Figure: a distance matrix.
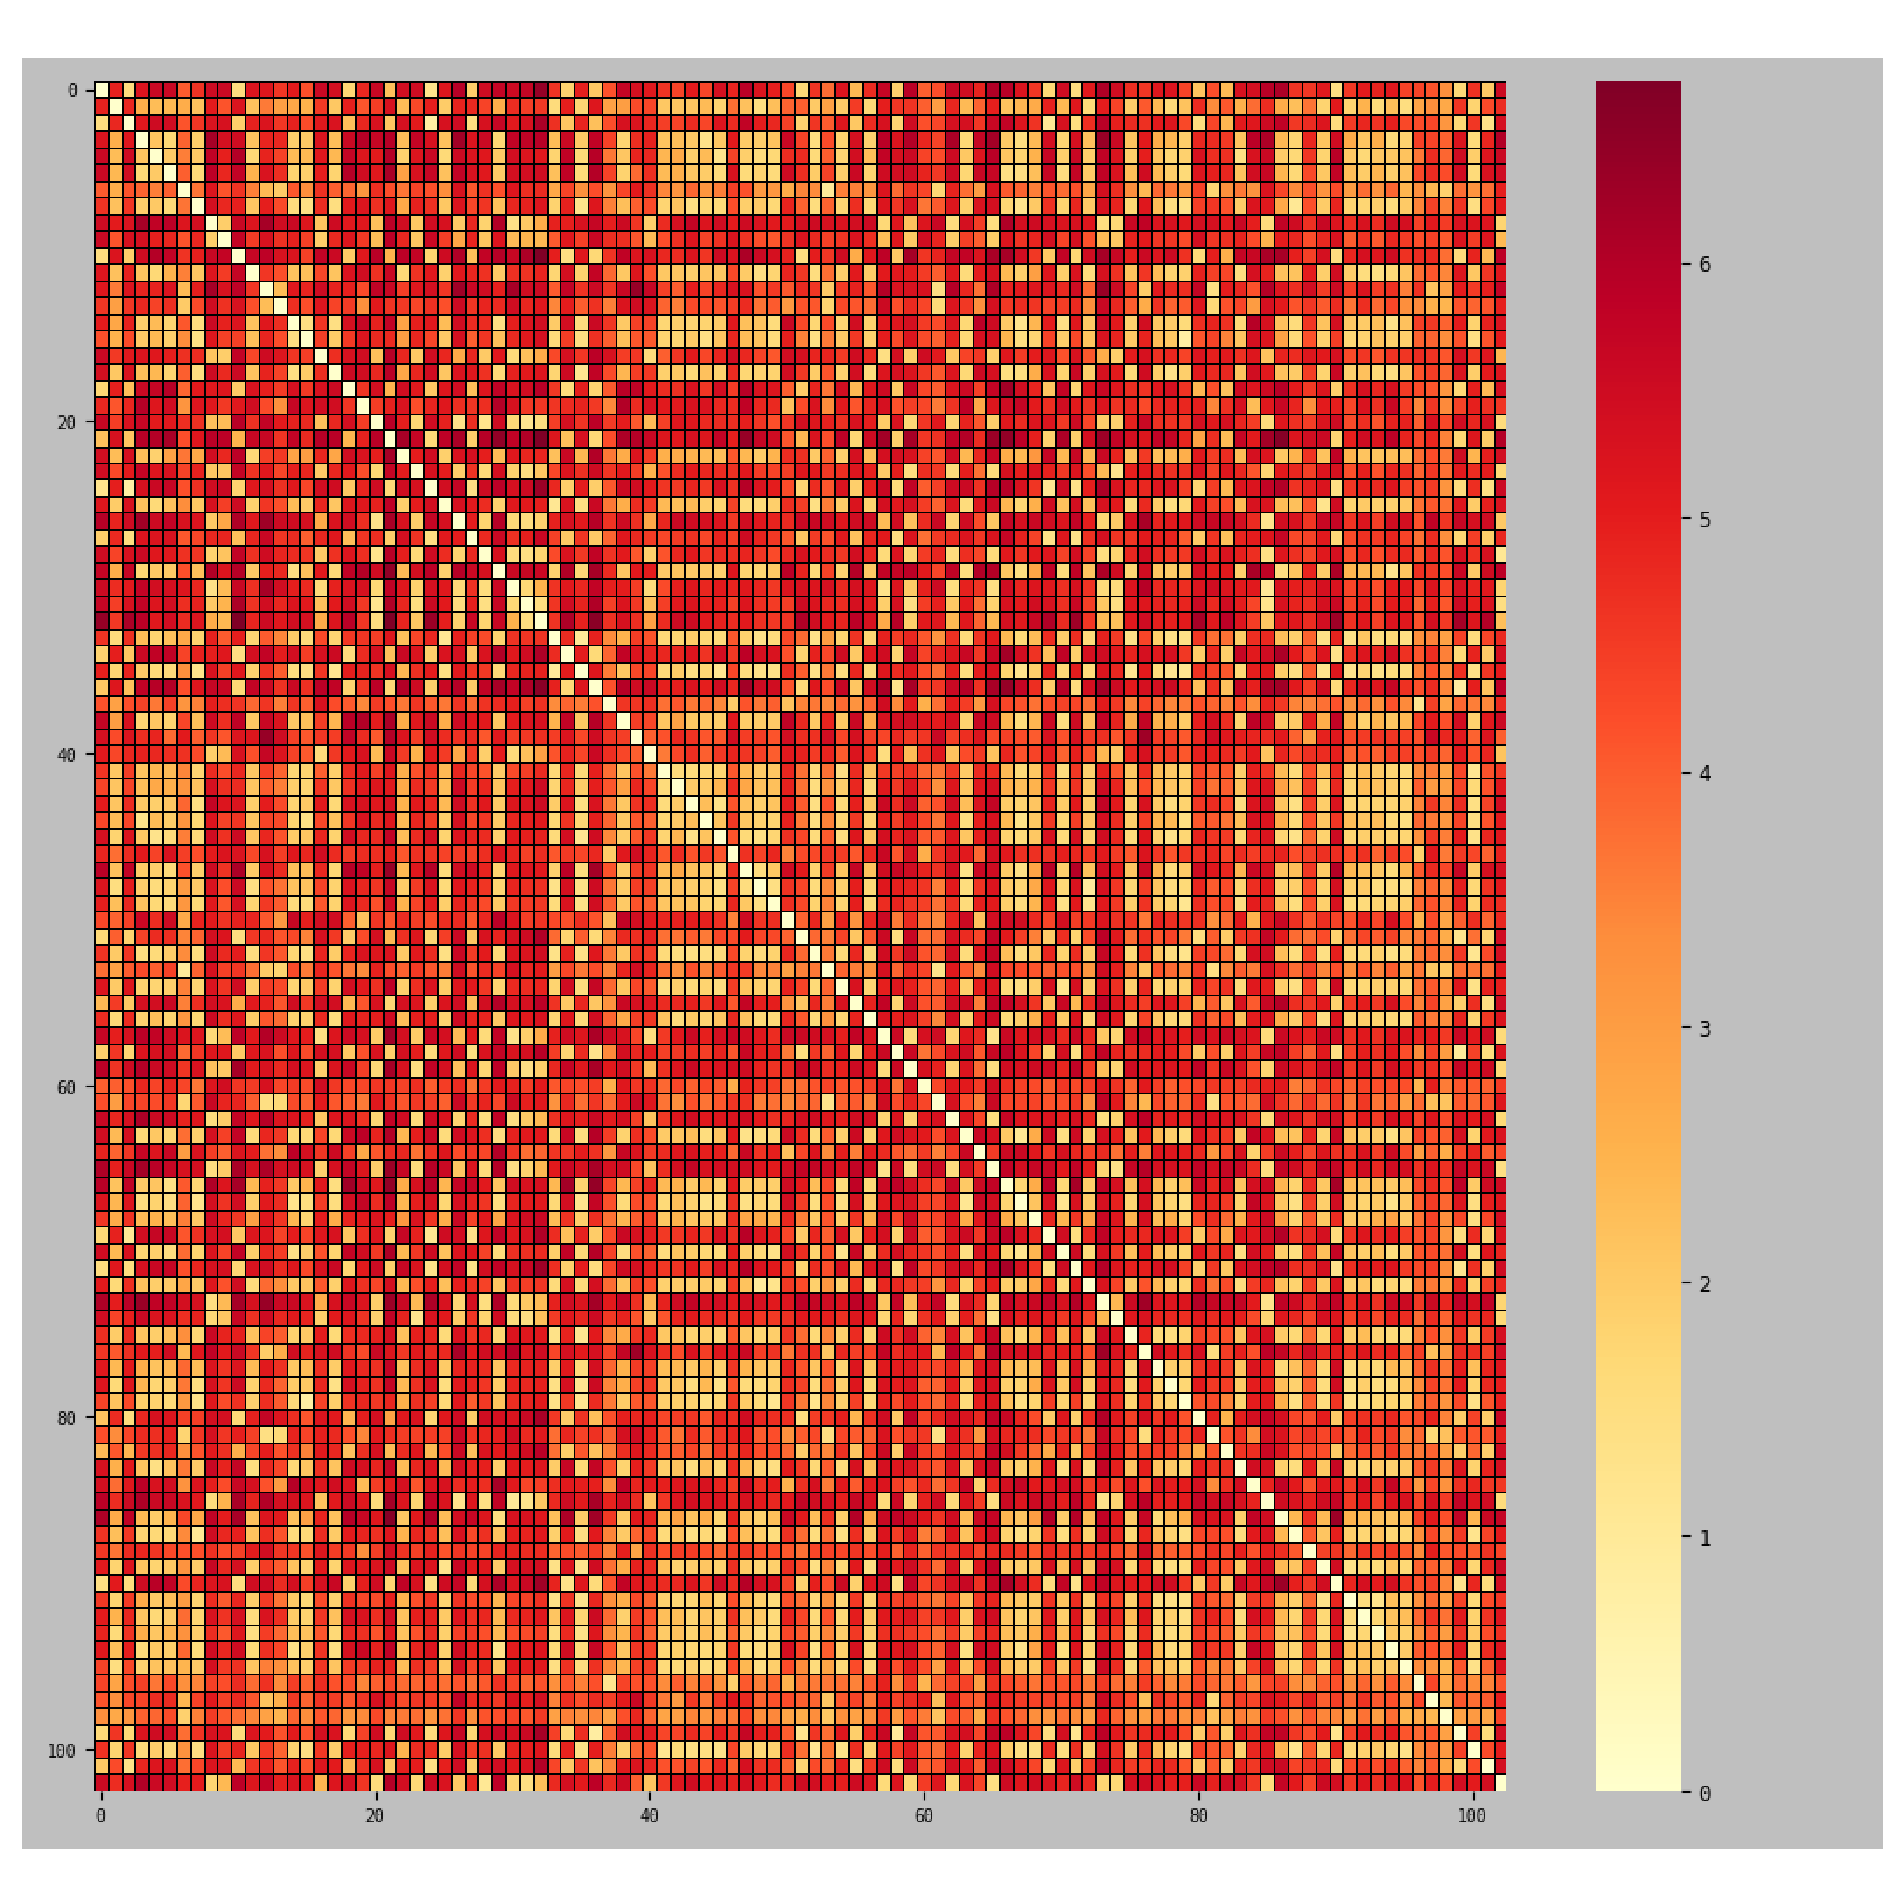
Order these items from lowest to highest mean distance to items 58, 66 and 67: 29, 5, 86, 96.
5, 29, 86, 96
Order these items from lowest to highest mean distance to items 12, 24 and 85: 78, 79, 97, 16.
97, 16, 79, 78
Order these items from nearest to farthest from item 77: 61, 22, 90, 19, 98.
22, 98, 61, 19, 90
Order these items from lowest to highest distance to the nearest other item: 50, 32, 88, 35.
35, 32, 50, 88
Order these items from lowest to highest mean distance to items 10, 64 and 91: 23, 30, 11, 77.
77, 11, 23, 30
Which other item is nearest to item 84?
64
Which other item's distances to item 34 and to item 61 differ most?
12
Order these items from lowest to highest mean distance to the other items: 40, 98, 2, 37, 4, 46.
98, 4, 37, 40, 2, 46
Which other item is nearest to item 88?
39
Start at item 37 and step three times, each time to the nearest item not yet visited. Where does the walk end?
60
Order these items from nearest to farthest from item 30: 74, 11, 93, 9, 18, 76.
74, 9, 93, 11, 18, 76
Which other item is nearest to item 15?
79
